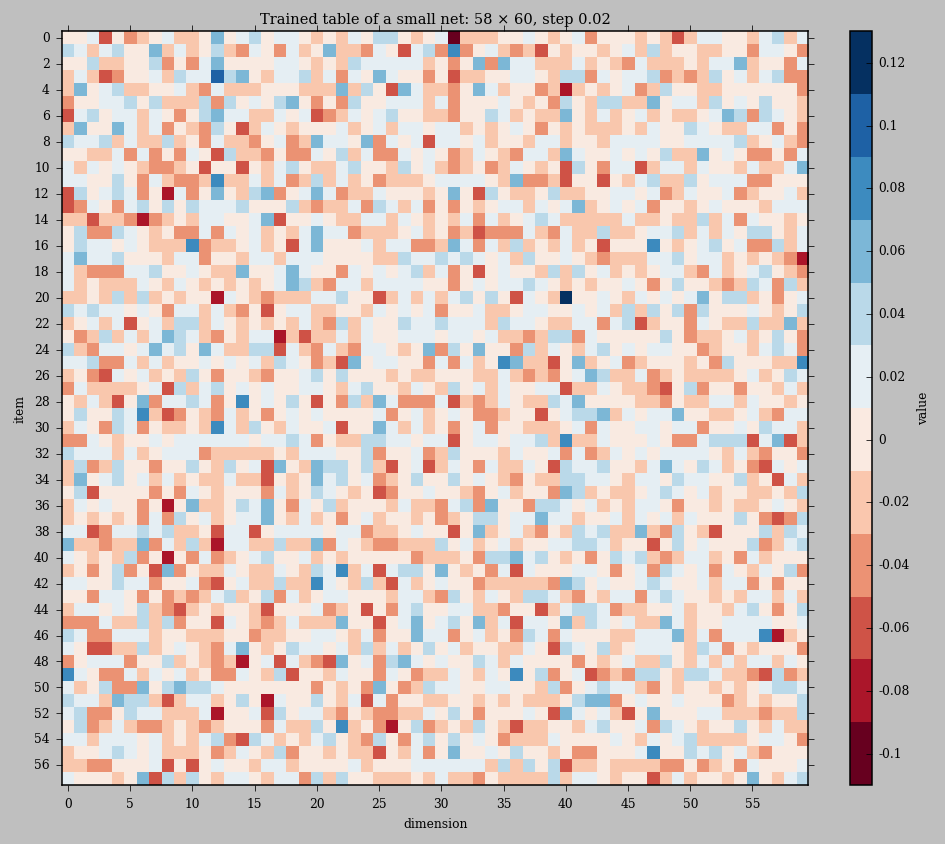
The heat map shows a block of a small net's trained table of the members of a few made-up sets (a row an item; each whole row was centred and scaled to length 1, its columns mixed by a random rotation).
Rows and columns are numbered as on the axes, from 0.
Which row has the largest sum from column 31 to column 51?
20
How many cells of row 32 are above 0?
24
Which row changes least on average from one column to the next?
17
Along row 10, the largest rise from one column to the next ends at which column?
41
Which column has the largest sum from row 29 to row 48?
40
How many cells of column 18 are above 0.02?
8
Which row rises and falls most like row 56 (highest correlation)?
27
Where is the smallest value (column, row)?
31, 0
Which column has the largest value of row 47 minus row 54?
14
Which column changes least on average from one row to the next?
32
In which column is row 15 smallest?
33
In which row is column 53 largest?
6
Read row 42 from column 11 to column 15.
-0.04 -0.06 0 0.02 -0.02
